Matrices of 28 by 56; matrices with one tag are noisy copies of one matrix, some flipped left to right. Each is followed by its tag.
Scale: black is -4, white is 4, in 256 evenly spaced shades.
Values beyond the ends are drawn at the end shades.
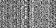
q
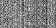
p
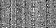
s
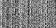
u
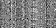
s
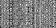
p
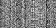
s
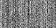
u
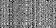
p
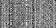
p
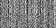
u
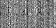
u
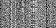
s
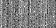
u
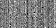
u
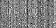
u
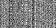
p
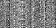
s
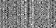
q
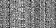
s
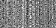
q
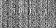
u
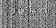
u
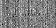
u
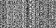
q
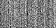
u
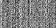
u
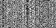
q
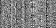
s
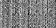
u
